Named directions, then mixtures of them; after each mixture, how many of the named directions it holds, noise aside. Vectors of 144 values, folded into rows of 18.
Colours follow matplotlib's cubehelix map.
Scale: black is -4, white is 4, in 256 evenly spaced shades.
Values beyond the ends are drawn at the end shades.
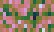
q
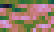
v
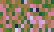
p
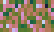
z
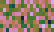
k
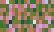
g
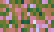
two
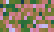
four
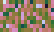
one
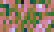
four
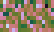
one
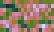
two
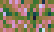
one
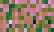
two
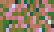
two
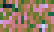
four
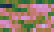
one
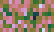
one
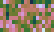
three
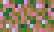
one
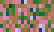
three
